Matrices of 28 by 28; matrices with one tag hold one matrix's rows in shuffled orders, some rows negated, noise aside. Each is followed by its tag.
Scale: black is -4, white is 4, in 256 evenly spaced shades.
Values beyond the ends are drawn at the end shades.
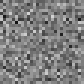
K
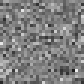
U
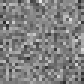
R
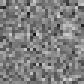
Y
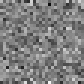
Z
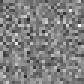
K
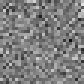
R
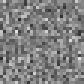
K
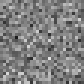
Z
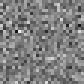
K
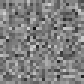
Y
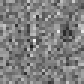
Y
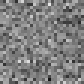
Z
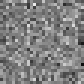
Y
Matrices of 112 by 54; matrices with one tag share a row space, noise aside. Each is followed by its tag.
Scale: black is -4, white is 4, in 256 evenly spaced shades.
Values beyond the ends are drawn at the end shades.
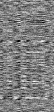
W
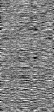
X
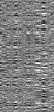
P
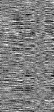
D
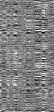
P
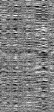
P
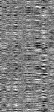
P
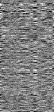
X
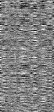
X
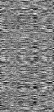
X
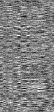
W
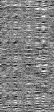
P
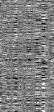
P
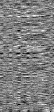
W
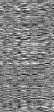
W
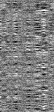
P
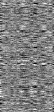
X
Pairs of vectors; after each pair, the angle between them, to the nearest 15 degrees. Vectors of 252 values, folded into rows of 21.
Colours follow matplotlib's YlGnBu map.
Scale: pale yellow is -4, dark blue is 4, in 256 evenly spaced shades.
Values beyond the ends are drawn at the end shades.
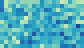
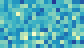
105 degrees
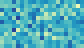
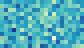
75 degrees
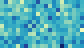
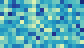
120 degrees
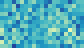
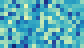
45 degrees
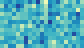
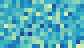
90 degrees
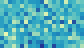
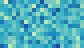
60 degrees
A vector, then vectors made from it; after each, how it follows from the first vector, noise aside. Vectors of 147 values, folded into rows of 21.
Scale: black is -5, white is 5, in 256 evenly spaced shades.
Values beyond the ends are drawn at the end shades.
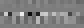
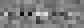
sign-scrambled.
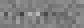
negated, shrunk.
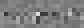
negated, partly zeroed.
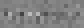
negated, shrunk.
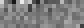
wrapped around, negated.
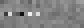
negated, partly zeroed.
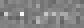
partly zeroed.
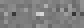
reversed, partly zeroed.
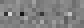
negated, partly zeroed.
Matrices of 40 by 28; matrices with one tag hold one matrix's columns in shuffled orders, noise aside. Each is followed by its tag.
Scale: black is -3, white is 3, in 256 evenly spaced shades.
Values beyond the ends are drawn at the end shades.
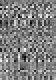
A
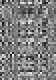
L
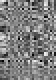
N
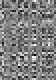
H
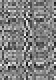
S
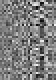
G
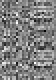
S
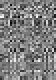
A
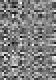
H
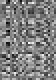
L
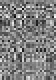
A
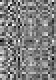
G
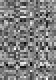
S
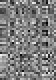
L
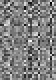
G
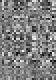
N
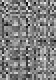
G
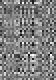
L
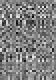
A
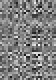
H
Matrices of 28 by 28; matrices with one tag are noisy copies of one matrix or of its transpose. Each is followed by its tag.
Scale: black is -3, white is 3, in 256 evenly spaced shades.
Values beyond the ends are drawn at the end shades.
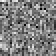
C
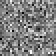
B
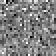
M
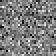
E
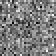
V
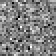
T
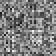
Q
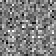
Q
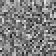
T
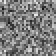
M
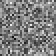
B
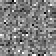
M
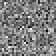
B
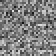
E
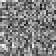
C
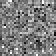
B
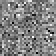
V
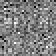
V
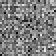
V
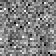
B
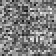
Q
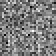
Q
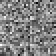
T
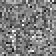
Q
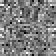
M
